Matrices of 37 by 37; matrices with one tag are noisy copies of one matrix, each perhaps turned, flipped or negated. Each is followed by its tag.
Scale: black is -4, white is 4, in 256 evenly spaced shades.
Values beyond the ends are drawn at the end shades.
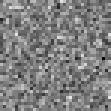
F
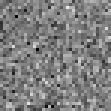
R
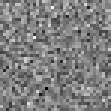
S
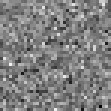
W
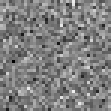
S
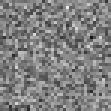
S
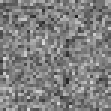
F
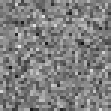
F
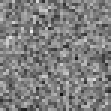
R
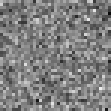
F
